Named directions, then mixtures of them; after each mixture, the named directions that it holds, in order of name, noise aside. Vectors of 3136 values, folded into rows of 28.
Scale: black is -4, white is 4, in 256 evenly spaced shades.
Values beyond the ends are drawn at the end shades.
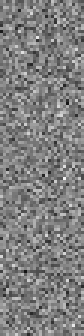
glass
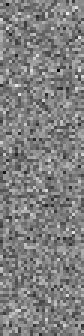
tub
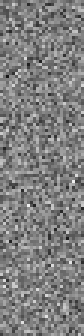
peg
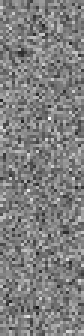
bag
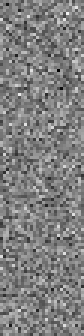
glass, tub.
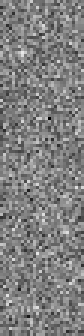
bag.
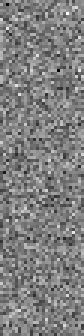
tub.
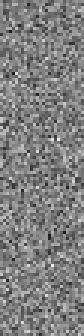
bag, peg.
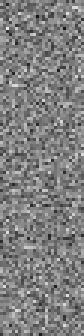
peg, tub.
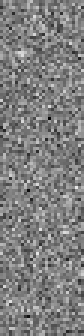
bag.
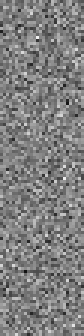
glass.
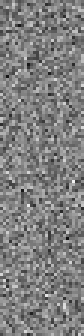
glass, peg.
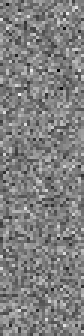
glass, tub.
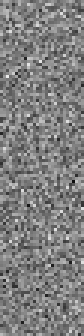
peg.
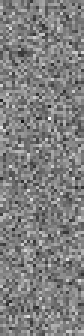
bag.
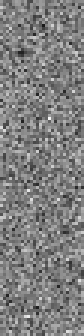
bag.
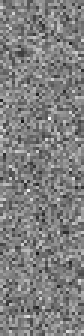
bag.
